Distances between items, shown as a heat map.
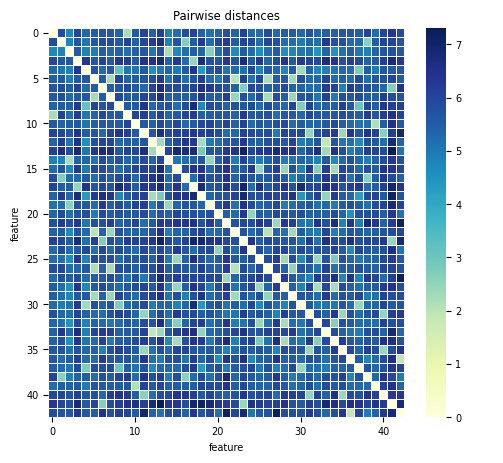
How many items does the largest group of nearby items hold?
5
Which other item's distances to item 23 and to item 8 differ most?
41
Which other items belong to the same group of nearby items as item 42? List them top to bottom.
36
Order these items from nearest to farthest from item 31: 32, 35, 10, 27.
35, 27, 10, 32
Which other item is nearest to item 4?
30
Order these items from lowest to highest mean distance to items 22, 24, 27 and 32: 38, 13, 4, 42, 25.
25, 4, 38, 42, 13
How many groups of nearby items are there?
14
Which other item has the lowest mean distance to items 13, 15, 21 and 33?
12
